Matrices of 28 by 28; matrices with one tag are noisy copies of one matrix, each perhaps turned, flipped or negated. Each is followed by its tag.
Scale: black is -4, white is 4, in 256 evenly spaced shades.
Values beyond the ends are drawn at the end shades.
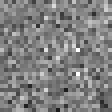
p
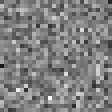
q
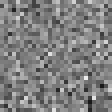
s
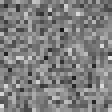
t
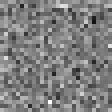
q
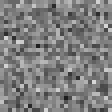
q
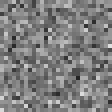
q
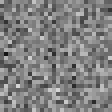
t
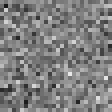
s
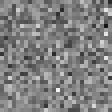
t
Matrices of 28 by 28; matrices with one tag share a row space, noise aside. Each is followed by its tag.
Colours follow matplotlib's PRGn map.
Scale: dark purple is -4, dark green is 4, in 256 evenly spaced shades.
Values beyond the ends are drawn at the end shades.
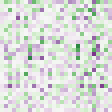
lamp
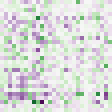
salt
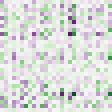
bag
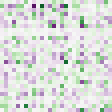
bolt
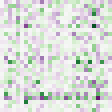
lamp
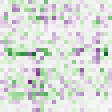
salt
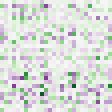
bag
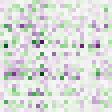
salt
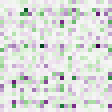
bag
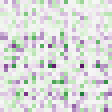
bolt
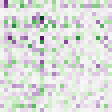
salt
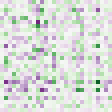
salt
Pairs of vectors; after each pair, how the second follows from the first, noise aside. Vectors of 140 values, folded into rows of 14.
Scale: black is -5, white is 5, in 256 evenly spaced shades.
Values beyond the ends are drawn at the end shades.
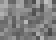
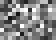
wrapped around, scaled up.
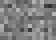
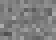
reversed, shrunk.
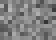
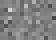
partly zeroed.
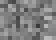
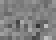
partly zeroed.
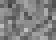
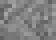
reversed, shrunk.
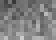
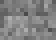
wrapped around, negated, shrunk.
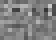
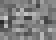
wrapped around.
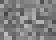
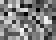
wrapped around, scaled up.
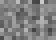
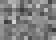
wrapped around.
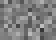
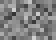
reversed, negated.
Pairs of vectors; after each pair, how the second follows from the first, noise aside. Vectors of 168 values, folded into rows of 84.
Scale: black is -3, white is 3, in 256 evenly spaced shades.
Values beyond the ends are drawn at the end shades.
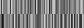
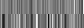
wrapped around, negated, partly zeroed.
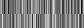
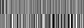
wrapped around, partly zeroed.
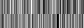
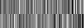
wrapped around, partly zeroed.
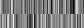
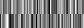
reversed.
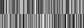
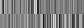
wrapped around, negated, partly zeroed.
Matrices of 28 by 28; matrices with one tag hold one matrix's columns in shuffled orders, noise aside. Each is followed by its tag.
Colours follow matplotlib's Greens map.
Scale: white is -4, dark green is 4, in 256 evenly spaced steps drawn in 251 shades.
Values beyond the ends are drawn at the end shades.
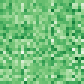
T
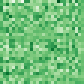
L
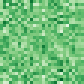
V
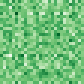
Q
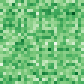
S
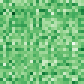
S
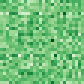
Q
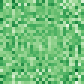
V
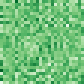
V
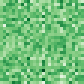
V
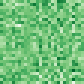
V
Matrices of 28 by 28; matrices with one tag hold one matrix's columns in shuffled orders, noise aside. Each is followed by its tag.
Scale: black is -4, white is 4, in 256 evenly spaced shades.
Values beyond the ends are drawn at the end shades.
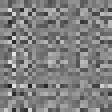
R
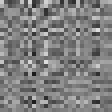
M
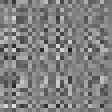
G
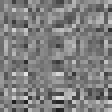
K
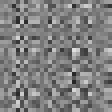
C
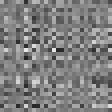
G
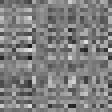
G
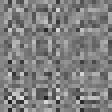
K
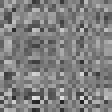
K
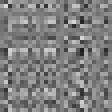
C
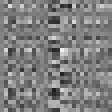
C
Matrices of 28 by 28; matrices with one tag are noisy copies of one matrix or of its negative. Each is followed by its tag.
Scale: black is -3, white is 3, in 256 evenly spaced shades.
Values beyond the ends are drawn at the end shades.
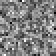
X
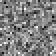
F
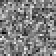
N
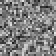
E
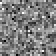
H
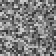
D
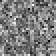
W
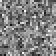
F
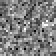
X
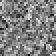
X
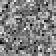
W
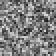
N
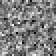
F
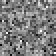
F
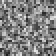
N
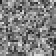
F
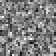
E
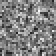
N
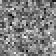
F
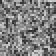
F
